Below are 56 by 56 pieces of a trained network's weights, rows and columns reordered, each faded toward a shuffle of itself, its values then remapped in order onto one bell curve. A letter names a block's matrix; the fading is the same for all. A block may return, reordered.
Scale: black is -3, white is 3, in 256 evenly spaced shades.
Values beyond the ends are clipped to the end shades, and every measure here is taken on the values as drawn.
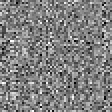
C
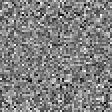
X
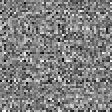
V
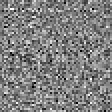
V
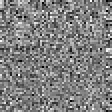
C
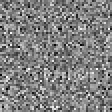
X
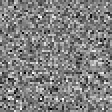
X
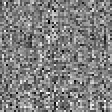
C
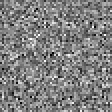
X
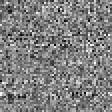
X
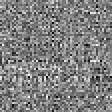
V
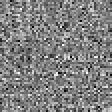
X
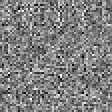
C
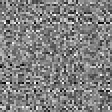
V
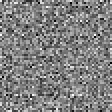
V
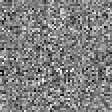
X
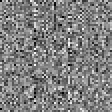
C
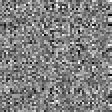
C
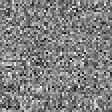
X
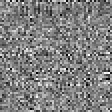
V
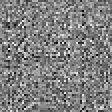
C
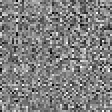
C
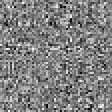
C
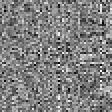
C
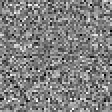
X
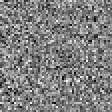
V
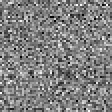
X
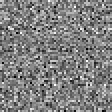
X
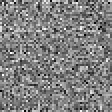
X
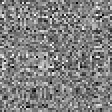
V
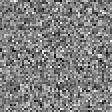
X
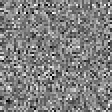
V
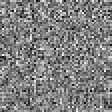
X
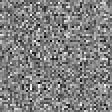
C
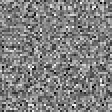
X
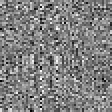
C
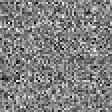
X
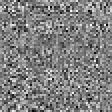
V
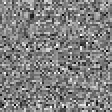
X
